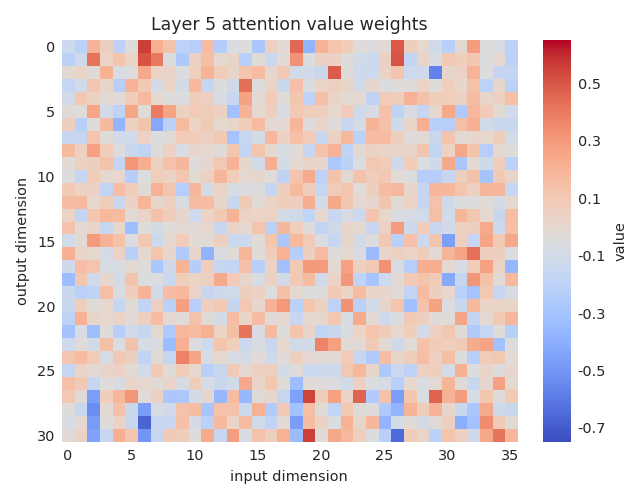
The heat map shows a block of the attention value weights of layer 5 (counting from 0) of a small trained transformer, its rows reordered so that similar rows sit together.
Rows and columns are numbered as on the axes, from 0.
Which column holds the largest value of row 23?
20
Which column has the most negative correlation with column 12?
23
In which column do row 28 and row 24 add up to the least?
6
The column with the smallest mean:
0
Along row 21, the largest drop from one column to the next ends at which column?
32
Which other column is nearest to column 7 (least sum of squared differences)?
8
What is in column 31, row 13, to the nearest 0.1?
0.2
